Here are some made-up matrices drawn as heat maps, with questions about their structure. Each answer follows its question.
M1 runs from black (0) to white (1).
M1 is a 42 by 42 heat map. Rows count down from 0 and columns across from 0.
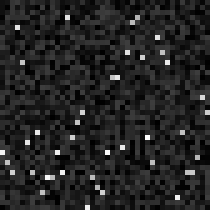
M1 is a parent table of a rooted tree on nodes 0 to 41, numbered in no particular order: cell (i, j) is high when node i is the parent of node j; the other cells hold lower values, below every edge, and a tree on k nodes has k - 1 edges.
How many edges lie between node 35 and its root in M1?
7
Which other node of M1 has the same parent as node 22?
23
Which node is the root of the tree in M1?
34
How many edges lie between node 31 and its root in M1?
5
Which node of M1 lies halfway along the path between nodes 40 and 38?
37
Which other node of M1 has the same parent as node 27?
13
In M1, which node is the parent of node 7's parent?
4
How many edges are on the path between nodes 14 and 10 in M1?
8
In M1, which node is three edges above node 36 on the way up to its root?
12
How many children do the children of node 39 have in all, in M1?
3
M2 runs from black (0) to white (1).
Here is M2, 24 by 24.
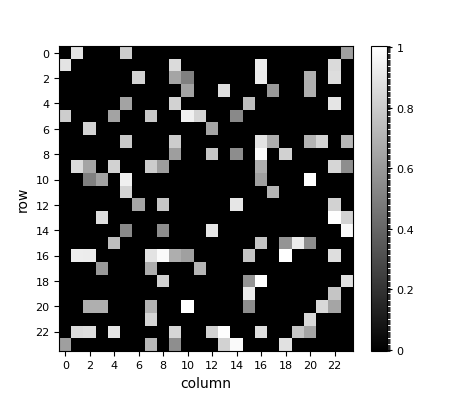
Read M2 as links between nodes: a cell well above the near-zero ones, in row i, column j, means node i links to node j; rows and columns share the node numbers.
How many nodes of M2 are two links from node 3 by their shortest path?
9
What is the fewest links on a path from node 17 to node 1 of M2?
3
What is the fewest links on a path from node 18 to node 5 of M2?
3
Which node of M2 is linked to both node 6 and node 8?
node 12
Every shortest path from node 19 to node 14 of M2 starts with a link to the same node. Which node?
node 22
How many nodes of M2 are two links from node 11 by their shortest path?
6
